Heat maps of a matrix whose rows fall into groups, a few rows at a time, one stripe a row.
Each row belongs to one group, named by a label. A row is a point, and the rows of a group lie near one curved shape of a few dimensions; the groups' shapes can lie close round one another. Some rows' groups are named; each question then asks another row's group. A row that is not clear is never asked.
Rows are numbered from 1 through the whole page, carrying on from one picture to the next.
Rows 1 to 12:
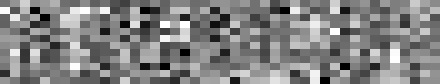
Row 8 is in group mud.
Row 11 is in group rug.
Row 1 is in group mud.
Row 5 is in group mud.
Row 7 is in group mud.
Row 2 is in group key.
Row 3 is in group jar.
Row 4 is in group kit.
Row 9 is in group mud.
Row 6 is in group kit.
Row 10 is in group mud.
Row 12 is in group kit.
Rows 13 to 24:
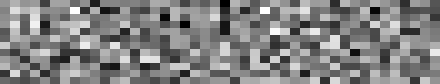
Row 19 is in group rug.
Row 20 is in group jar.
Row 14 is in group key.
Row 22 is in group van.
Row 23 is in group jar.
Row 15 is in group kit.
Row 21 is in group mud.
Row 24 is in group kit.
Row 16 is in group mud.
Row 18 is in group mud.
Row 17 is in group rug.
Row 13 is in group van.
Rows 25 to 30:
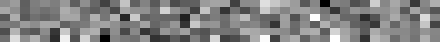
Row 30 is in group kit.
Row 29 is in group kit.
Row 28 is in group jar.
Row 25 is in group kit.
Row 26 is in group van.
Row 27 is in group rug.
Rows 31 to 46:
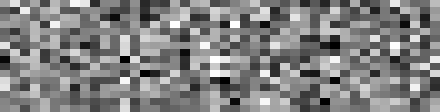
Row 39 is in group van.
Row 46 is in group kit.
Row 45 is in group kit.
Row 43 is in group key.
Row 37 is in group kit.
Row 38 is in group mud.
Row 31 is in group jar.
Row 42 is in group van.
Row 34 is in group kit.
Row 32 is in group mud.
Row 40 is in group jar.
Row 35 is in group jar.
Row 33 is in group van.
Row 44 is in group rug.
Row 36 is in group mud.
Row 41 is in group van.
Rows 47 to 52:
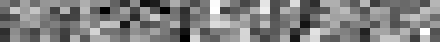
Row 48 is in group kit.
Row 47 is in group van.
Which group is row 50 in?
van
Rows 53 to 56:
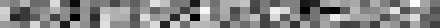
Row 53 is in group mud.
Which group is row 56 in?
kit
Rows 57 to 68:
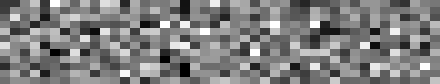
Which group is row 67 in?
mud
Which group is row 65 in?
mud
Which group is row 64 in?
mud
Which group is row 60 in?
kit
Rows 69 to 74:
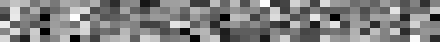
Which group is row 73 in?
mud
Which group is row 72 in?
key
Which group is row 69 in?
van
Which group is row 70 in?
jar
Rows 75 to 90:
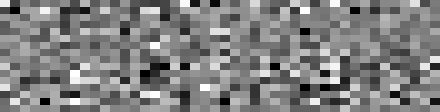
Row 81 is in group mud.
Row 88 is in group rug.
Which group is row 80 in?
kit
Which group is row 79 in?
van
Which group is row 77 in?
kit
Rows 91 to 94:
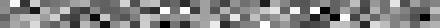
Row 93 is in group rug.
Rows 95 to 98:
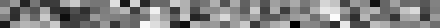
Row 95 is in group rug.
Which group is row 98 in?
rug
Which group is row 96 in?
mud
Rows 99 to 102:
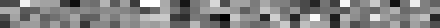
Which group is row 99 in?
rug
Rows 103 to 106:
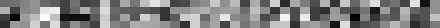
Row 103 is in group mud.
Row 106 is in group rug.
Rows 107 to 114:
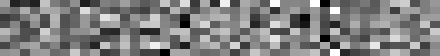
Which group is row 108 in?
mud
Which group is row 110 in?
van
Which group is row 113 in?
mud
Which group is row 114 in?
mud
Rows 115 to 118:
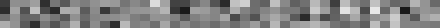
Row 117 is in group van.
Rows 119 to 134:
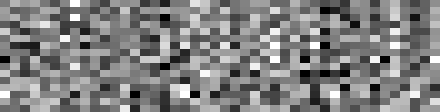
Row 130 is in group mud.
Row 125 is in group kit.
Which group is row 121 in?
mud
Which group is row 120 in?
kit
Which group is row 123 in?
kit
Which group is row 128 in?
mud
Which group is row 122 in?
jar
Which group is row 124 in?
kit
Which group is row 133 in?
jar
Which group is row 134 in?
kit
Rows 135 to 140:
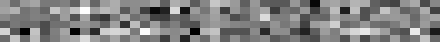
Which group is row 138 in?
rug
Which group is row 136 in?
jar
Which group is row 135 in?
rug
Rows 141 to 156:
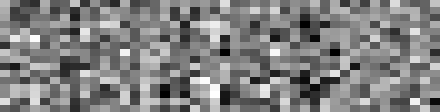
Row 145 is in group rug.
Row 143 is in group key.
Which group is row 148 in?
van
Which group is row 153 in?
kit
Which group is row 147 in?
rug
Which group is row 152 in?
van
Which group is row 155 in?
key
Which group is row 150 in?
jar
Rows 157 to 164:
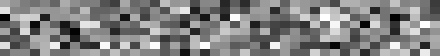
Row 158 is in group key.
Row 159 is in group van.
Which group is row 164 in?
rug
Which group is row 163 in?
kit
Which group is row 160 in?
rug
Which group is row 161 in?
mud
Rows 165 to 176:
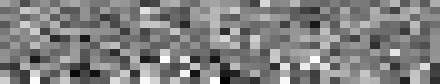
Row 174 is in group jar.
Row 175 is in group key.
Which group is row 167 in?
kit
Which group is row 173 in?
kit
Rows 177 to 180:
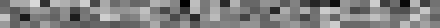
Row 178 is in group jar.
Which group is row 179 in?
key
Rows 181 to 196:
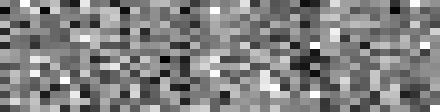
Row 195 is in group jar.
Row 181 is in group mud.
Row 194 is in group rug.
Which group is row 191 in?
kit
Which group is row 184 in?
key
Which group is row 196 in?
jar
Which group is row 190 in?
van
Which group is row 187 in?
rug
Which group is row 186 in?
rug
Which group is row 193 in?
key
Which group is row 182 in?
van
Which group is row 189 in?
kit
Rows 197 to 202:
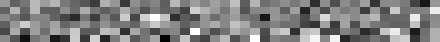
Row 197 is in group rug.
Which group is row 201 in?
rug
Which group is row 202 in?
mud
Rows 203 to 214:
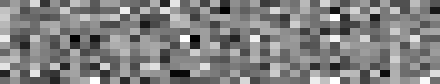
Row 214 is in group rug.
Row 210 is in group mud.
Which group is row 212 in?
kit
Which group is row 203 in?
kit
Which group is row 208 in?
key
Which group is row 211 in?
mud
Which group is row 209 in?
key
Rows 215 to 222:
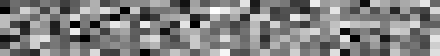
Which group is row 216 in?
van
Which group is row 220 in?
jar
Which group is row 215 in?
rug
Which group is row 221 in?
jar
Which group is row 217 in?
van
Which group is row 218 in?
key
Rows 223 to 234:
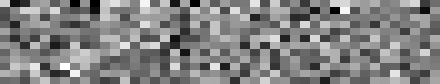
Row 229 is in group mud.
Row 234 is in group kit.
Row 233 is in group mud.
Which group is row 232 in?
kit
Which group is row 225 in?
van
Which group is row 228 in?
key
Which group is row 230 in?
jar
